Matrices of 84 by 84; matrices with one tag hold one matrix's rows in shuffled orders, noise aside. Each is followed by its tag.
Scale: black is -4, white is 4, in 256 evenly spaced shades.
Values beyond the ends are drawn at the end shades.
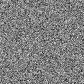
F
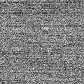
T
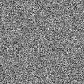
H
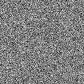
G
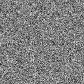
H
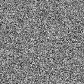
H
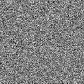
H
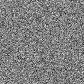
F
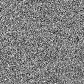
G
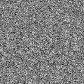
H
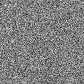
G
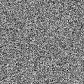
H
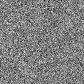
G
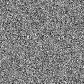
F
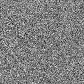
G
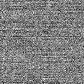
T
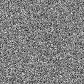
G
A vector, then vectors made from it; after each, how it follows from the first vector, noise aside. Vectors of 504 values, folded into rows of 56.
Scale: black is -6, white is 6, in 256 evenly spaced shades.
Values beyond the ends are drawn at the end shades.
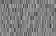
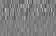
reversed, negated, partly zeroed.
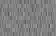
wrapped around, shrunk.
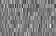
negated.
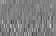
negated, partly zeroed.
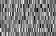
reversed, scaled up.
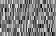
reversed, scaled up.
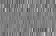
reversed, negated, partly zeroed.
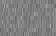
negated, shrunk.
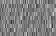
negated.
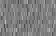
wrapped around, negated, partly zeroed.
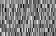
reversed, scaled up.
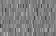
reversed, partly zeroed.
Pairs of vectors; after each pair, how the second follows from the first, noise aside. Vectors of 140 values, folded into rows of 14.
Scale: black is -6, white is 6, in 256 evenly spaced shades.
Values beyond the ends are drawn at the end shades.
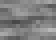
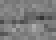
reversed, partly zeroed.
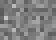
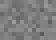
reversed, negated, shrunk.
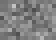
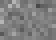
reversed, partly zeroed.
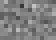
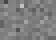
negated, partly zeroed.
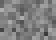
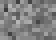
wrapped around.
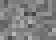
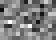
reversed, negated, scaled up.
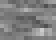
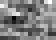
wrapped around, negated, scaled up.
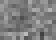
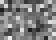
wrapped around, scaled up.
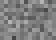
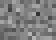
wrapped around.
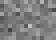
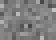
negated, partly zeroed.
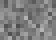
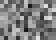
wrapped around, scaled up.
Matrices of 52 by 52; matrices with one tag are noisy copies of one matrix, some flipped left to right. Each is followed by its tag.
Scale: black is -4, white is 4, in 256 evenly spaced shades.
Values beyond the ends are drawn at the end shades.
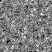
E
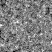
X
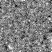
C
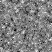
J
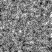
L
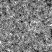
X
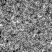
X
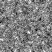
J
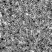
L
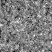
X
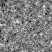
X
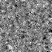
C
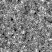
J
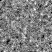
E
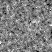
X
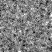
L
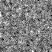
L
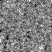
C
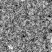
C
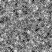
J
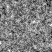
X
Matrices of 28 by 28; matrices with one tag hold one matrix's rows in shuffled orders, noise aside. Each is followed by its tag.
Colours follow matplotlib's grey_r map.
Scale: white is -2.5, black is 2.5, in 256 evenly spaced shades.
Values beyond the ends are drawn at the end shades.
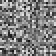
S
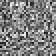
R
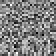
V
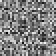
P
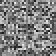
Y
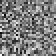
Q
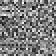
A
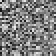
Q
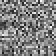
A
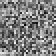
A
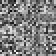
S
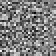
Q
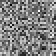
P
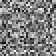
R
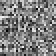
A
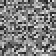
Y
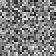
V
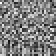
V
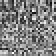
A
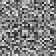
V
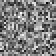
Y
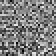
A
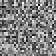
A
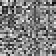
S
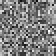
P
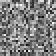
R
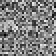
A
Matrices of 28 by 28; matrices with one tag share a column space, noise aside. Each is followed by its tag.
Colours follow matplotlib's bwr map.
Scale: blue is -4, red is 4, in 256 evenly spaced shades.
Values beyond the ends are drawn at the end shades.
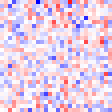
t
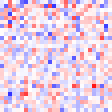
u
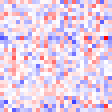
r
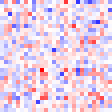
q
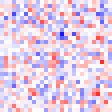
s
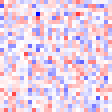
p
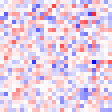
p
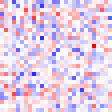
u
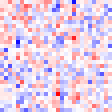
t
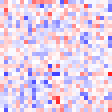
t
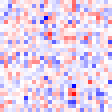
s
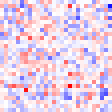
u
